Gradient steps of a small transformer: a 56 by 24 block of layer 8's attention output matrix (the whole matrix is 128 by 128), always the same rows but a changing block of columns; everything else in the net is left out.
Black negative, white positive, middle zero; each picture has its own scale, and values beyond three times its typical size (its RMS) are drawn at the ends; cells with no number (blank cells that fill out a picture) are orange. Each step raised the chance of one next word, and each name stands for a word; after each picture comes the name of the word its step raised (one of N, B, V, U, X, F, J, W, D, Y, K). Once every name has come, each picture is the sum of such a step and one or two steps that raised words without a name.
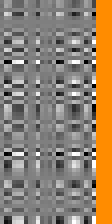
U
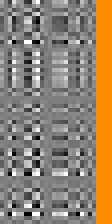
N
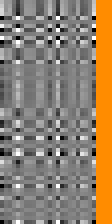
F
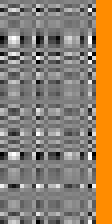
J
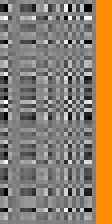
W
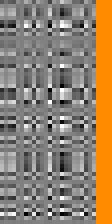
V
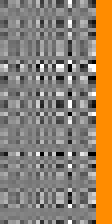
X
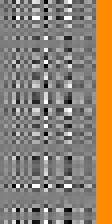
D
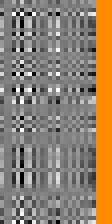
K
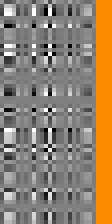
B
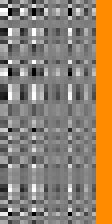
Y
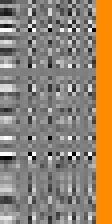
F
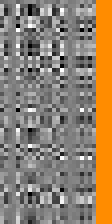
B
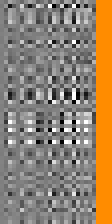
W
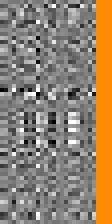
B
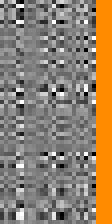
D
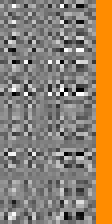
U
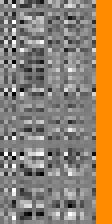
N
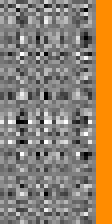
J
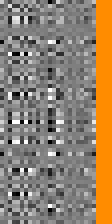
N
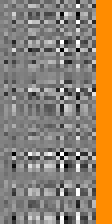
U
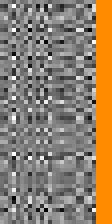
W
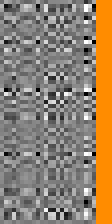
W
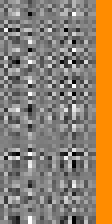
U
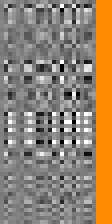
X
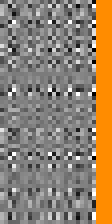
B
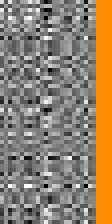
D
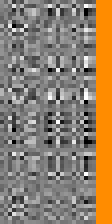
V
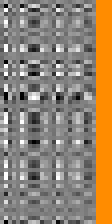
K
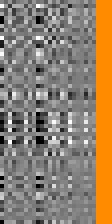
F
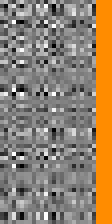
B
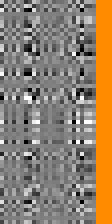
K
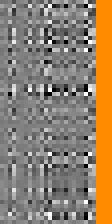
Y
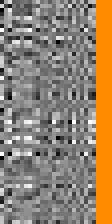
F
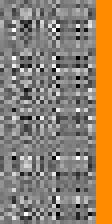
V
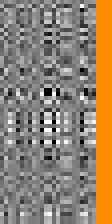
K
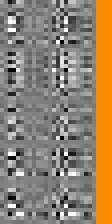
N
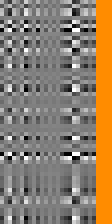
F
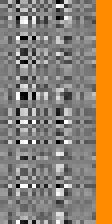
D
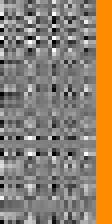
F
